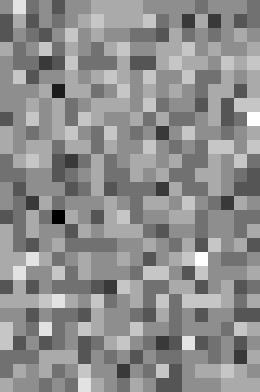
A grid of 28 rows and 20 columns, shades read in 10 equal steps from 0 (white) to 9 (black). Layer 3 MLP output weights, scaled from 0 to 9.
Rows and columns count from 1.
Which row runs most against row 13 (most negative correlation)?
10
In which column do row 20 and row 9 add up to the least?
20
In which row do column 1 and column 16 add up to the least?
19
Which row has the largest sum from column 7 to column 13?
14
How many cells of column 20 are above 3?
14
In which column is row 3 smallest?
6
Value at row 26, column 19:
7
